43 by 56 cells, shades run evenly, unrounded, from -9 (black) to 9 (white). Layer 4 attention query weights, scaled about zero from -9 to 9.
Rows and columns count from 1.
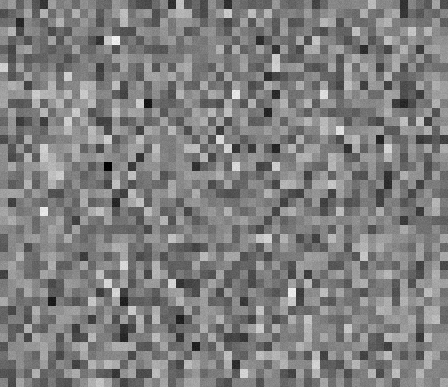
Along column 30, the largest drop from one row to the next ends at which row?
12
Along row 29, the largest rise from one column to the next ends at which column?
46
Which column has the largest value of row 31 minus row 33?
13
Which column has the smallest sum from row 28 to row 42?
23
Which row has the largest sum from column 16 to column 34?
27
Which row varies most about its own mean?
17
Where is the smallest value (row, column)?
19, 14
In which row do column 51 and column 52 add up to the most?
4
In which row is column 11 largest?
11
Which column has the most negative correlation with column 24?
2
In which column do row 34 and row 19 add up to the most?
30
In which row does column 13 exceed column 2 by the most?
43
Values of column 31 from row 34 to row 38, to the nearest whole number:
-5 1 -2 1 -5
